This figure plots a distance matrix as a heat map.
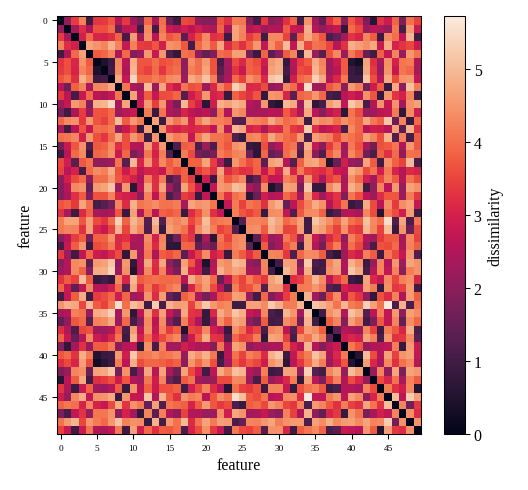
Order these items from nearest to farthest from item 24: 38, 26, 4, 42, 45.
38, 26, 4, 42, 45
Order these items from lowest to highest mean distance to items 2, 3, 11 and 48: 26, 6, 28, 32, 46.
28, 32, 46, 26, 6
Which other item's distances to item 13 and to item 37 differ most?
17
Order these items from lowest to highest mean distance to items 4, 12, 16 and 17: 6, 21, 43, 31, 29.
43, 21, 29, 6, 31
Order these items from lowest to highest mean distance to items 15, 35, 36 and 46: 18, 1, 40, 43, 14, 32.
43, 1, 18, 14, 32, 40
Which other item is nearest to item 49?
44
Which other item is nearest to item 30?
10
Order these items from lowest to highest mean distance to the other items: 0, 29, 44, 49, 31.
0, 44, 49, 29, 31
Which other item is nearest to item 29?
20
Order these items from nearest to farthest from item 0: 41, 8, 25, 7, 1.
1, 8, 41, 7, 25
